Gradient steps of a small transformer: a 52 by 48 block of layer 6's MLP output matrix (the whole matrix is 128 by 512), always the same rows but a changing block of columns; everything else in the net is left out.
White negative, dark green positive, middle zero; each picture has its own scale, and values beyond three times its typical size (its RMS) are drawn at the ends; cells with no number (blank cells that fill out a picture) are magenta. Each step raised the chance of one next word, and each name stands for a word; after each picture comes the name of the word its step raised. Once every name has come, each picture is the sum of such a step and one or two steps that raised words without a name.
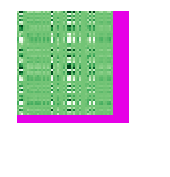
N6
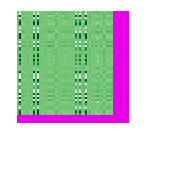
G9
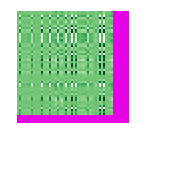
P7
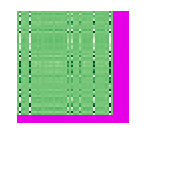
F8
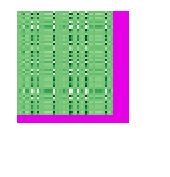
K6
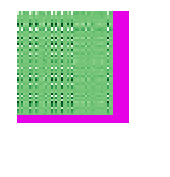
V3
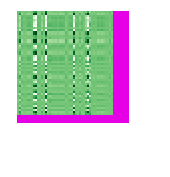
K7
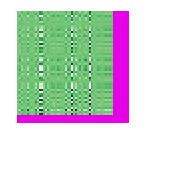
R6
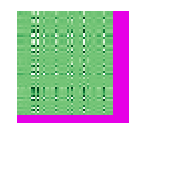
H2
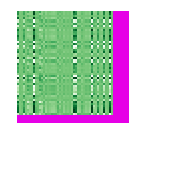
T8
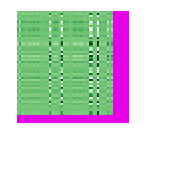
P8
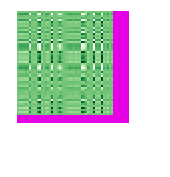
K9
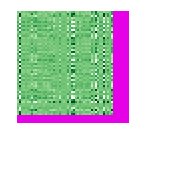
R6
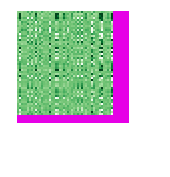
P8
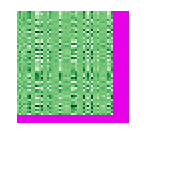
T8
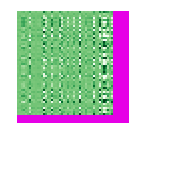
R6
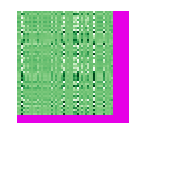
K7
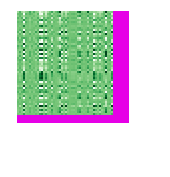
N6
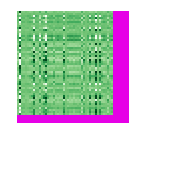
P7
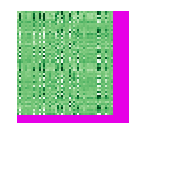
T8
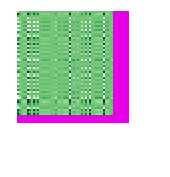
R6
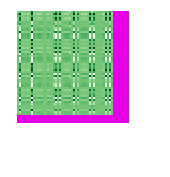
R6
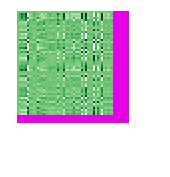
K9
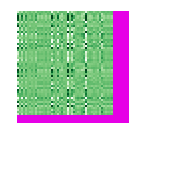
K9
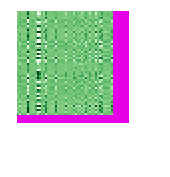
T8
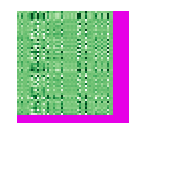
T8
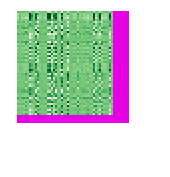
K6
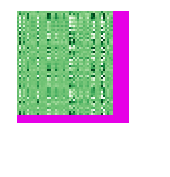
K7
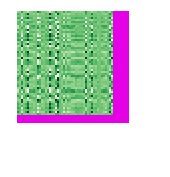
K6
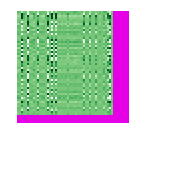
G9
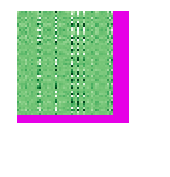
V3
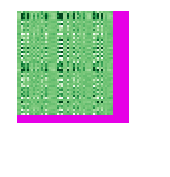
T8
